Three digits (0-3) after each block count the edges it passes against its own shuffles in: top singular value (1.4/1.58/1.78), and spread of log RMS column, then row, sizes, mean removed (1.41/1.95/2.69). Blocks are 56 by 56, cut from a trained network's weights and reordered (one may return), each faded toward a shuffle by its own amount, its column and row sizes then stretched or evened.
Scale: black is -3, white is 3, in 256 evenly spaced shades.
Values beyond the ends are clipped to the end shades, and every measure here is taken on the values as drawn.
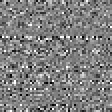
2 1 3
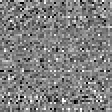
0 1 3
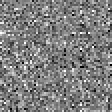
0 2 1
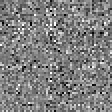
1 2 2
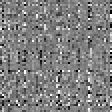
3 3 2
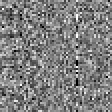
3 2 0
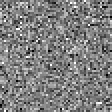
1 1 1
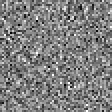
2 1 0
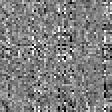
3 3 1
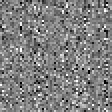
0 3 0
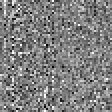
0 2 0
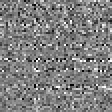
1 1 3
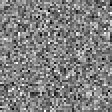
1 0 0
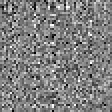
3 2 1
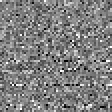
1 0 2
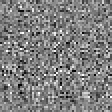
3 2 2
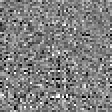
2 2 2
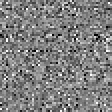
2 1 2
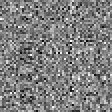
3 1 1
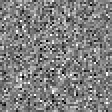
0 2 0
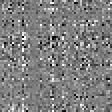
1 3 3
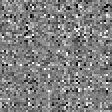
2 2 3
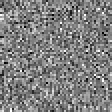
2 1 0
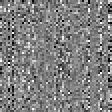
2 3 0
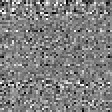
2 1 3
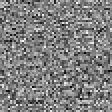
3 0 0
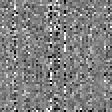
1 3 1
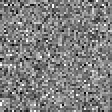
1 1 1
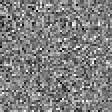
1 1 1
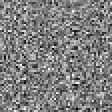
2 1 0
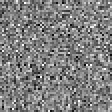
2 0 1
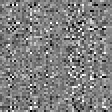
3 3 2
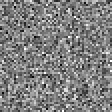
0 0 0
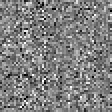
1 2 0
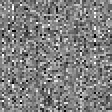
0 3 0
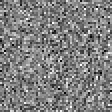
1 1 0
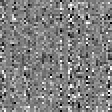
0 3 1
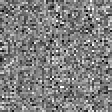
1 1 1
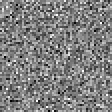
0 0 0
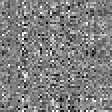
3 3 2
